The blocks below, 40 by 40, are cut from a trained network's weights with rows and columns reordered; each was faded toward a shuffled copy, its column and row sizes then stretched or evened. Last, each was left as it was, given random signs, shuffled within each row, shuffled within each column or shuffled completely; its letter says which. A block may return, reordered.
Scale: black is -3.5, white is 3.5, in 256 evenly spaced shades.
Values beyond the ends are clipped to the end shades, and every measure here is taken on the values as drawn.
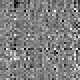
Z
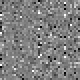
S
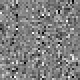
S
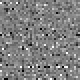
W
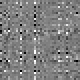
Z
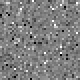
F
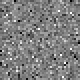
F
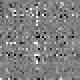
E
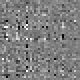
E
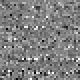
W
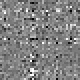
E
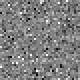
F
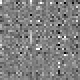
Z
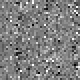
S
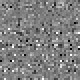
W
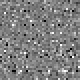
W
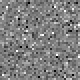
F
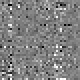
E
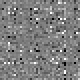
E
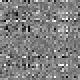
Z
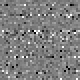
W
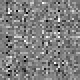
E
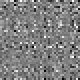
Z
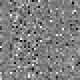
S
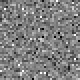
F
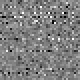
W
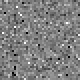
F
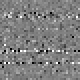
W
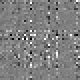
E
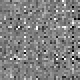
E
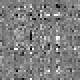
Z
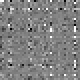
E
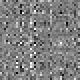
Z
